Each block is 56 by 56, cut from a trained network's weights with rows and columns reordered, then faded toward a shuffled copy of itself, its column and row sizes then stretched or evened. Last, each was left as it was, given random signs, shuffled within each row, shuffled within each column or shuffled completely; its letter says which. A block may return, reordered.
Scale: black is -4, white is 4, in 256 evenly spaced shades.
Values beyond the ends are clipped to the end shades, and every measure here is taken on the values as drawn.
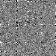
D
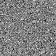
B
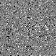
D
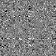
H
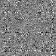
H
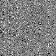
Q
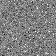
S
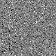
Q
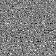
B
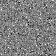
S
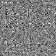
D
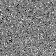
S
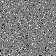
S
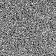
S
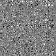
D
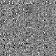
H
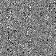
Q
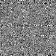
D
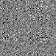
H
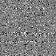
D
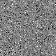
Q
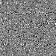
B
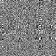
H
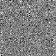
H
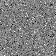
S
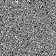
Q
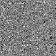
H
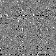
D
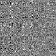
H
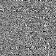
D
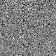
D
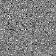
D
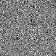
H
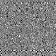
H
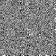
H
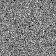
S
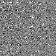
D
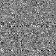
H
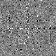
D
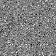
B
